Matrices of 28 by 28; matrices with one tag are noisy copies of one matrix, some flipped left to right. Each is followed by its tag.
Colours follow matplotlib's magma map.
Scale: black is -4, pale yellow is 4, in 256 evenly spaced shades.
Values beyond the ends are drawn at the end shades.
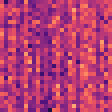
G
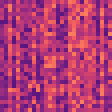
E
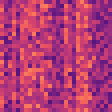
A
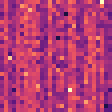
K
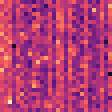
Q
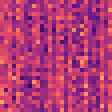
Q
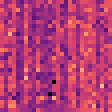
G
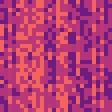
E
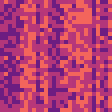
A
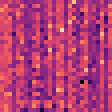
Q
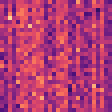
E
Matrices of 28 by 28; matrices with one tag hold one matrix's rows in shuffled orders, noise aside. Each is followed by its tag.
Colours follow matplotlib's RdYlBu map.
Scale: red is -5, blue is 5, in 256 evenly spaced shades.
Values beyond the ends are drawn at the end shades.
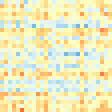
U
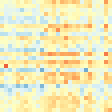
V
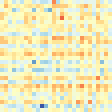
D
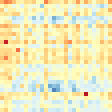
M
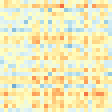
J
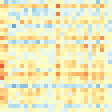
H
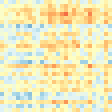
V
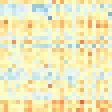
D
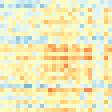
V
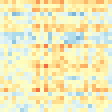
J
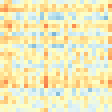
M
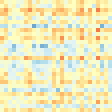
D
